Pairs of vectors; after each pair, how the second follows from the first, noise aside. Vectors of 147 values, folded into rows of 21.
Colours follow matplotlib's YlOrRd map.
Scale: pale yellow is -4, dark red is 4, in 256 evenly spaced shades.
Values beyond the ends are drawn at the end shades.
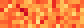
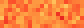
reversed, shrunk.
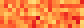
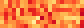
negated.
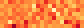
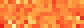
wrapped around, partly zeroed.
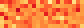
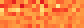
wrapped around, partly zeroed.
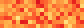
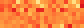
negated, partly zeroed.
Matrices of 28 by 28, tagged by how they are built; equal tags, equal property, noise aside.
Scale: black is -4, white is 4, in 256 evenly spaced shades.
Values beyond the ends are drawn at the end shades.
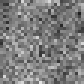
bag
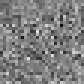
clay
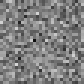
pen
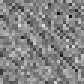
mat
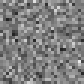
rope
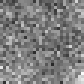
bag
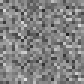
pen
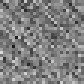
mat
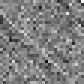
mat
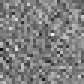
mat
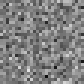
pen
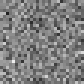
pen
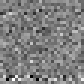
clay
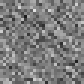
mat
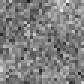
bag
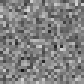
rope
